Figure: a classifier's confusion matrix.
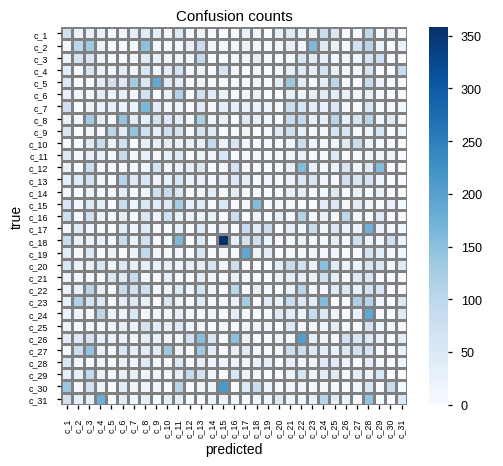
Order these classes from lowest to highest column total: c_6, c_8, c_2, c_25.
c_2, c_25, c_6, c_8
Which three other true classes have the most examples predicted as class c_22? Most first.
c_26, c_12, c_16
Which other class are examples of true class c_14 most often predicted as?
c_10
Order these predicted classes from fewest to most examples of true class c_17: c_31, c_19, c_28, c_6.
c_31, c_6, c_19, c_28
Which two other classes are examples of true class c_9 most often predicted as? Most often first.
c_7, c_5
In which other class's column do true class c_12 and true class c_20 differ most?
c_24
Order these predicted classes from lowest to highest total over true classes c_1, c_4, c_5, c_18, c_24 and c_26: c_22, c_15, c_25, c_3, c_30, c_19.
c_19, c_30, c_3, c_25, c_22, c_15
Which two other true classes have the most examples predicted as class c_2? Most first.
c_23, c_27
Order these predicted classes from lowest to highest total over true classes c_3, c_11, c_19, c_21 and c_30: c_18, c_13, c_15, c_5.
c_5, c_18, c_13, c_15
